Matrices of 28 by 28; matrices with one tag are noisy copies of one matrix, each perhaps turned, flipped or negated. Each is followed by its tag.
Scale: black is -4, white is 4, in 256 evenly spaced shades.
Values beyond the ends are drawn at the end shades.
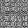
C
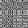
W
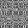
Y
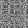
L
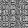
Y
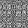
C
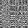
W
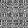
Y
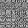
W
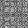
C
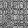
L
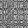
L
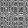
C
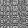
W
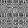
Y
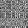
W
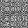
C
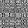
Y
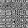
W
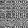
W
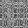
L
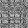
L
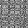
L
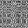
C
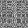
C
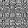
Y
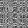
Y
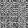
W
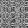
Y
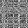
L
